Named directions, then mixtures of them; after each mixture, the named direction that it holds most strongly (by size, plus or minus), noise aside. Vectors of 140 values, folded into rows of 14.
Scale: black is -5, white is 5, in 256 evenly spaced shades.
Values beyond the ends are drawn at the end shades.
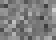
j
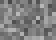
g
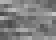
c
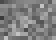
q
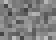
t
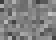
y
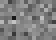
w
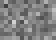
j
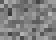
y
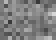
j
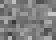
y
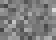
j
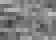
c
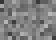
y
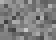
g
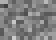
t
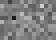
w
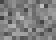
q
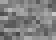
c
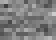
c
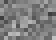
q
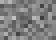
q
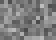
g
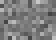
y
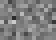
w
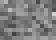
c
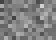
q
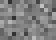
w
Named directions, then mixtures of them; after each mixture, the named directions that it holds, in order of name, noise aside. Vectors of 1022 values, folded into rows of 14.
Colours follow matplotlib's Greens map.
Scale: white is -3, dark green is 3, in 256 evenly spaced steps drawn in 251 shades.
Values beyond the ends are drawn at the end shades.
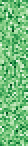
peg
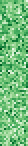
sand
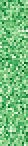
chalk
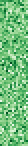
chalk, peg, sand.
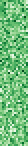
chalk, sand.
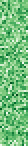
chalk, peg, sand.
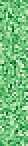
peg.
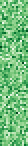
chalk, sand.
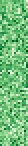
sand.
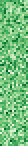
chalk, peg, sand.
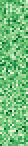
chalk, peg, sand.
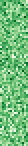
chalk, sand.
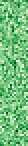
peg.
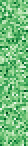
chalk, peg, sand.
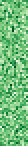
peg.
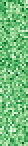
chalk, sand.
